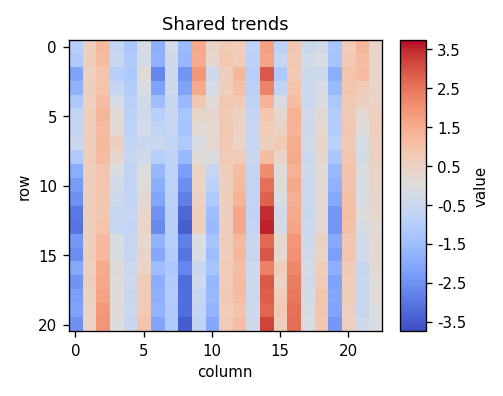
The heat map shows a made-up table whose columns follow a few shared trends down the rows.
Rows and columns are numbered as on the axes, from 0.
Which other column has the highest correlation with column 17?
2
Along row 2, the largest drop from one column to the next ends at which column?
15
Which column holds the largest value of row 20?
14
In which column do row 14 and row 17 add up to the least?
8
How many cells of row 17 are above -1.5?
18
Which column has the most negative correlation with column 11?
12
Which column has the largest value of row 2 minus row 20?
9
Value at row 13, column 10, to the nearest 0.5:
-1.5
